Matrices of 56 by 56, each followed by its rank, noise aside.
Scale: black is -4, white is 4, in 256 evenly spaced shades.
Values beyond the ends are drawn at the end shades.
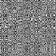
five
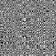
five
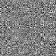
five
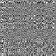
five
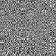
four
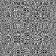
six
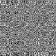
six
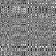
four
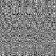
five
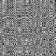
five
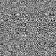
six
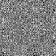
eight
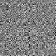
eight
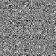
eight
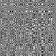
five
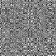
four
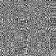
six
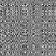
four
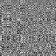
six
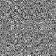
eight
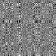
four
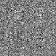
eight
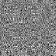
eight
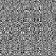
six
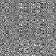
four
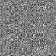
eight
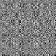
six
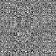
five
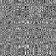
six
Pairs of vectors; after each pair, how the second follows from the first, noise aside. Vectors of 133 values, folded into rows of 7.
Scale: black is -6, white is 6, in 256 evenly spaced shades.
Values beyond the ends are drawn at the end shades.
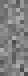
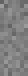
reversed, shrunk.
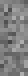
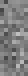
reversed, negated.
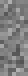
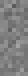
reversed, shrunk.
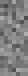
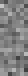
wrapped around.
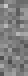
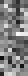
scaled up.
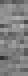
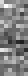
wrapped around, negated, scaled up.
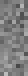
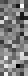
scaled up.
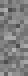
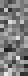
wrapped around, negated, scaled up.
